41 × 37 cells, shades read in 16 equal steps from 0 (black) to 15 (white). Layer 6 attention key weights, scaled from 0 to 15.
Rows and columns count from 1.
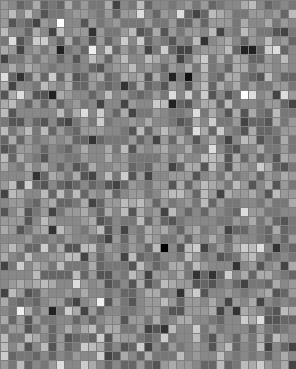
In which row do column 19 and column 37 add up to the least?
39
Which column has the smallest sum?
19
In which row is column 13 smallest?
12
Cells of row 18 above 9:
9
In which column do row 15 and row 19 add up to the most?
25
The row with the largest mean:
22
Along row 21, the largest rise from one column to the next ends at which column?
4
